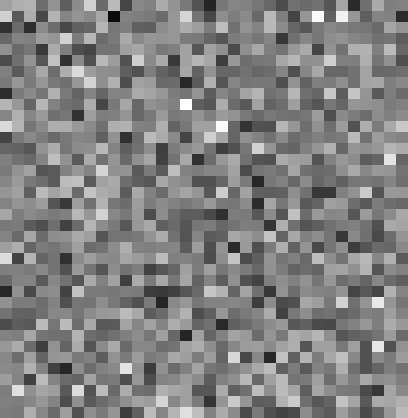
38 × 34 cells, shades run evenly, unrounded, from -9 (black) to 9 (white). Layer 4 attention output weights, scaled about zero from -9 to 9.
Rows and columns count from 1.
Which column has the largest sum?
33
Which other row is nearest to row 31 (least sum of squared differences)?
22
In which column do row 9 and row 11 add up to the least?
7
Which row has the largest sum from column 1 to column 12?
12
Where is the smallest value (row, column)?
2, 10
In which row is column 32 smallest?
36
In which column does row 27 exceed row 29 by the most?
18
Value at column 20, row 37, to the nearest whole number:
5
